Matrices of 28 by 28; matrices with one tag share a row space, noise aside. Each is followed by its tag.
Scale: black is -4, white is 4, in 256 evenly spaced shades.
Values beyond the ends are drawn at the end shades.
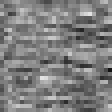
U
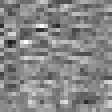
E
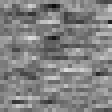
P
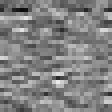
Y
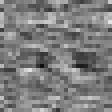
E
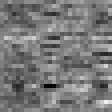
P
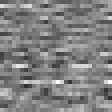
Y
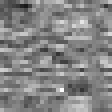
Y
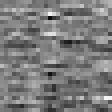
P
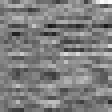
P
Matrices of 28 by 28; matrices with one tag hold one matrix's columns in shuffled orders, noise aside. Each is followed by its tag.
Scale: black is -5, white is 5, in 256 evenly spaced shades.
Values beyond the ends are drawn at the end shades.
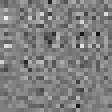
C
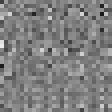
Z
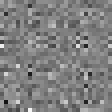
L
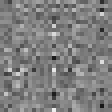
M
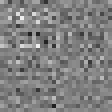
C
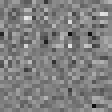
C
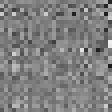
Z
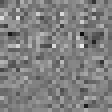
C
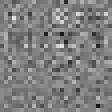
C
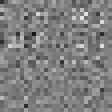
C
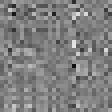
Z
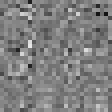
Z
